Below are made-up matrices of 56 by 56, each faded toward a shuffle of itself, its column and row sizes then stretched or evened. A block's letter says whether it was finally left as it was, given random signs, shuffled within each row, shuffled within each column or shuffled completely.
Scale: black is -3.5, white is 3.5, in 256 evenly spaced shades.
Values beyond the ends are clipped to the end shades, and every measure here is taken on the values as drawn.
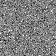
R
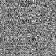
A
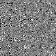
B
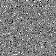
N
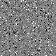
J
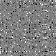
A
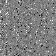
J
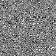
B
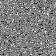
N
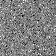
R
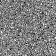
R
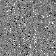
J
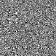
B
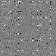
A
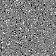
J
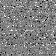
N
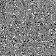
B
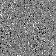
J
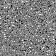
R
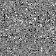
B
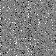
J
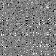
A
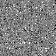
B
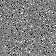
R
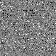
N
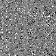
B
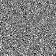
N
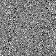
J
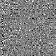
A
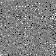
B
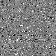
N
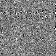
B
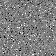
R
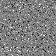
N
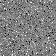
R
